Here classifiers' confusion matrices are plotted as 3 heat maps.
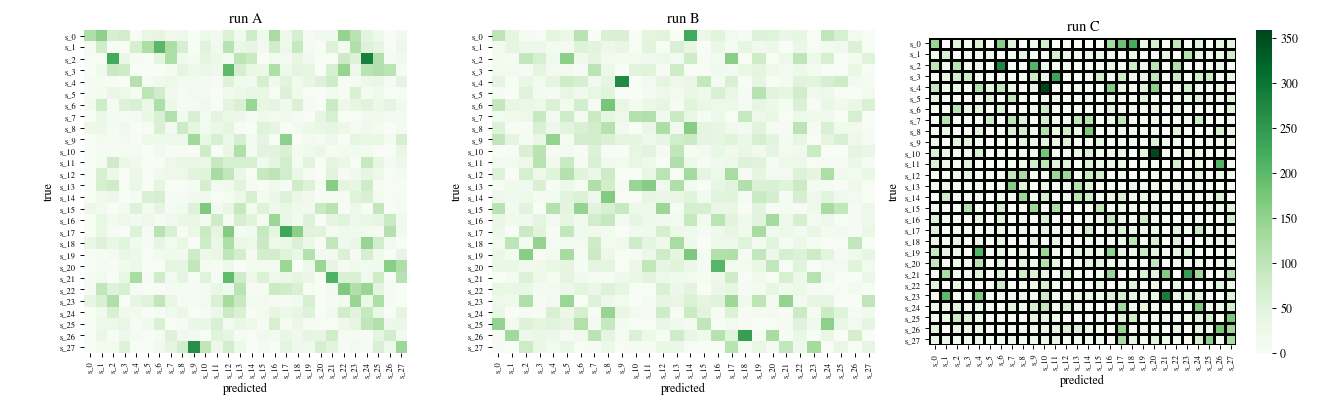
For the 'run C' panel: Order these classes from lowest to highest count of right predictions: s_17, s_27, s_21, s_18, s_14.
s_17, s_14, s_18, s_27, s_21
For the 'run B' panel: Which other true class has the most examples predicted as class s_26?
s_18
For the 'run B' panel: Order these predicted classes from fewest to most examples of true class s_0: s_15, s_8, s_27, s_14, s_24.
s_27, s_15, s_8, s_24, s_14
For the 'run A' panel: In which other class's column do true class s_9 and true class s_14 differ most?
s_17
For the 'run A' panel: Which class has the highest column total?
s_12
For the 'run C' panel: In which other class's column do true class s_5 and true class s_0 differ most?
s_18
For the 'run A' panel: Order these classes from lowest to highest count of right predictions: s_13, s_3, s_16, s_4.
s_13, s_3, s_4, s_16
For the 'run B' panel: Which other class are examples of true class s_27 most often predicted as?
s_23
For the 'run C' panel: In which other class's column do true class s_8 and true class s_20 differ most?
s_14
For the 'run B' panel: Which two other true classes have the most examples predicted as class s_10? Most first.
s_13, s_7
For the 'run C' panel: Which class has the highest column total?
s_10
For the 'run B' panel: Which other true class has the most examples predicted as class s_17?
s_2
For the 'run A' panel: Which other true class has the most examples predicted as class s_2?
s_23
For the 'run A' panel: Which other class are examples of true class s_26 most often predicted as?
s_21
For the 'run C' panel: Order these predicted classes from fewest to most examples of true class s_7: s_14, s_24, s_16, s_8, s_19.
s_19, s_16, s_8, s_24, s_14
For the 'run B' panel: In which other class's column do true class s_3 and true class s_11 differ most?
s_5
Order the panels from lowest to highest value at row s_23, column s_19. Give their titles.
run C, run A, run B
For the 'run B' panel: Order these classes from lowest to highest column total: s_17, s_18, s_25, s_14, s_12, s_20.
s_25, s_18, s_20, s_12, s_17, s_14
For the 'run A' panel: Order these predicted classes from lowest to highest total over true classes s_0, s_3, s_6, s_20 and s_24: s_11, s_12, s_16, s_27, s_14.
s_11, s_27, s_14, s_16, s_12
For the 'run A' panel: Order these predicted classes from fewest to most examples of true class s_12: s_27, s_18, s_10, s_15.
s_27, s_18, s_10, s_15
